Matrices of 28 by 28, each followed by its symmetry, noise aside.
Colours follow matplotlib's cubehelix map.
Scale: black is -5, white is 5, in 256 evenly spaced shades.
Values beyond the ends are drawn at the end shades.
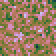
symmetric across the other diagonal.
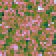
same after a half turn.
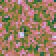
symmetric across the other diagonal.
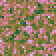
symmetric.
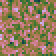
antisymmetric.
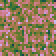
antisymmetric.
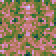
mirrored left to right.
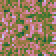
mirrored top to bottom.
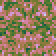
mirrored left to right.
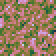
symmetric.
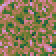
symmetric.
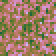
mirrored top to bottom.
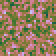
antisymmetric.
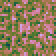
mirrored top to bottom.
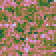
no symmetry.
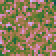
symmetric.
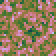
symmetric.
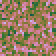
symmetric.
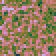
no symmetry.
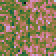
mirrored top to bottom.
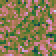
symmetric.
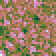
symmetric across the other diagonal.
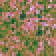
symmetric across the other diagonal.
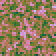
no symmetry.
